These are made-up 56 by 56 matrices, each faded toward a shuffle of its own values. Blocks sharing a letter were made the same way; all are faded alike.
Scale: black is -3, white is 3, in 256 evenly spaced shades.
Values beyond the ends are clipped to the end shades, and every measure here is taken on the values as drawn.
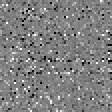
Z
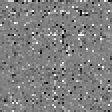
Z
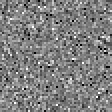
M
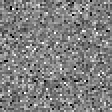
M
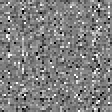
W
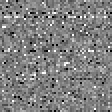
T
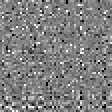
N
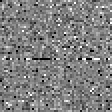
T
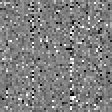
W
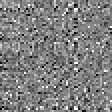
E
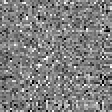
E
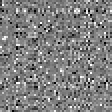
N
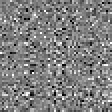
N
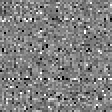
T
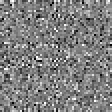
E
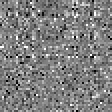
E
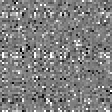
N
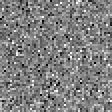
M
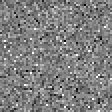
M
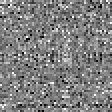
T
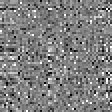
N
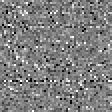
T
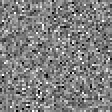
M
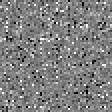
Z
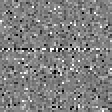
T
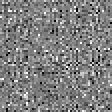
N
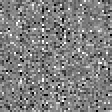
W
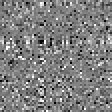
N
